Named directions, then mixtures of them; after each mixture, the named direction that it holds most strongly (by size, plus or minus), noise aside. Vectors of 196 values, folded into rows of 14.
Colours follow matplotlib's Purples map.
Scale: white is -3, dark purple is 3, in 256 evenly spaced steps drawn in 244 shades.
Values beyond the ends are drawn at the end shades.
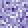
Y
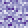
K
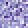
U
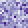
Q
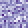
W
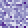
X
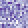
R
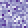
W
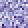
U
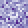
Y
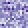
R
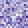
Y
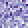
U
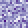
W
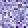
X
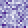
X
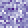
Y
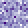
Q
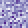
W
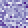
X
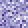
W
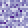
Y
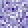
Y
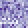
R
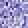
U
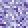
X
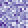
X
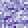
K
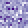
K
